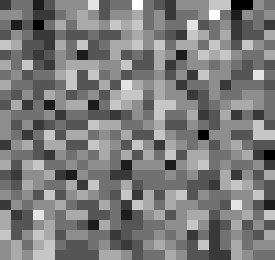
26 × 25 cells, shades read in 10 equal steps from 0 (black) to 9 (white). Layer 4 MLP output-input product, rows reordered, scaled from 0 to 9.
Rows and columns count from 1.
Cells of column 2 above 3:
17
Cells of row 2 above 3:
20
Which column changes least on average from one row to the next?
14
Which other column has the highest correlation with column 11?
6
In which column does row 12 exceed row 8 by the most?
18
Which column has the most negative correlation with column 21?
10
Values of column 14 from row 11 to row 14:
3 4 5 3
